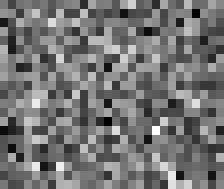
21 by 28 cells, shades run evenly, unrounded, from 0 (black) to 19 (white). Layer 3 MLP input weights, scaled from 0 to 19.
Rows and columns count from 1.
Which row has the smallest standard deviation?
9
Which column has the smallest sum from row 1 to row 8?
2
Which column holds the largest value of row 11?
10
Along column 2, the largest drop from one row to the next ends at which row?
14
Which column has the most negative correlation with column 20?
24
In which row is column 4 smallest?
8
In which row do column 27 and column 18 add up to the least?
7
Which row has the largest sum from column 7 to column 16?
3
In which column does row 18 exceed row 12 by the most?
22
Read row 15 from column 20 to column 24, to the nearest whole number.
19 8 4 12 4
